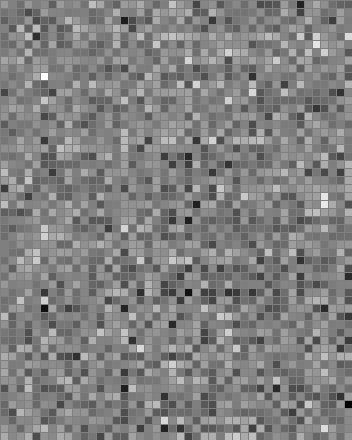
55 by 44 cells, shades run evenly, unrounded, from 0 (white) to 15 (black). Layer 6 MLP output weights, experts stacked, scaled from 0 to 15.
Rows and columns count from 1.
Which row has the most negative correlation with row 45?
44
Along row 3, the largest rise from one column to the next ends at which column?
16
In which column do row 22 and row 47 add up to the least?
1
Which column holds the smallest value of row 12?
32
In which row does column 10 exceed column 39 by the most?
45
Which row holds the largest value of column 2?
52
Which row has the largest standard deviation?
37
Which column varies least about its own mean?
2
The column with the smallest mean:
20
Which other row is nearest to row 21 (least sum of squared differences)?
41
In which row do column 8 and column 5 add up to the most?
5
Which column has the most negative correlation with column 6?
14
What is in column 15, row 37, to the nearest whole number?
4
